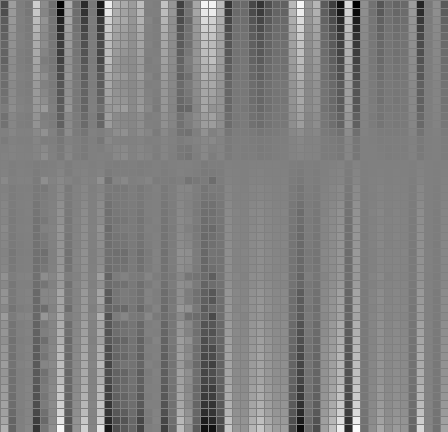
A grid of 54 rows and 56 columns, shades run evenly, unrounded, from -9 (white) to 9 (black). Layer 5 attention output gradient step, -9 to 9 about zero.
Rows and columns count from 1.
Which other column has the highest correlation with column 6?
19
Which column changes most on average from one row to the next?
6
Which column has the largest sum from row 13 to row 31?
24
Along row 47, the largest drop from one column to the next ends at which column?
45
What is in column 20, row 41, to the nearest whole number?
0
